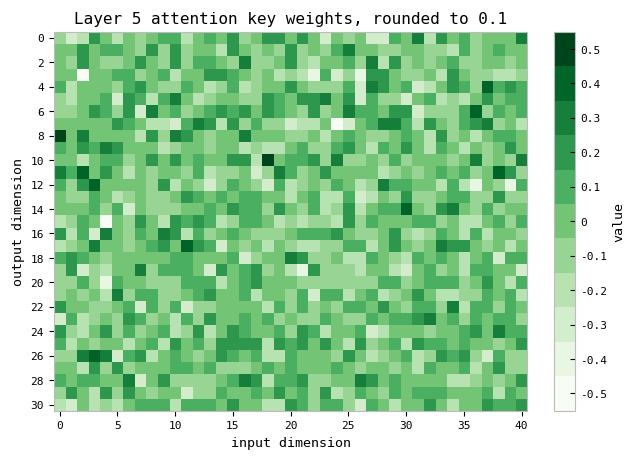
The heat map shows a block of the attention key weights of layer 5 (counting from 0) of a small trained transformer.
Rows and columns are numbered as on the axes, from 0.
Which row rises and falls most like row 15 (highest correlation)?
20
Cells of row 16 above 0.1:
6
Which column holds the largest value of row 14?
30
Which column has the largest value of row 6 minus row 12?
36
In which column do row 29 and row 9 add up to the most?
4
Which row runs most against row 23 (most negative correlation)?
8
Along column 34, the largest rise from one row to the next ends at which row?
22
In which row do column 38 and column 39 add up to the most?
11
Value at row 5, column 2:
0
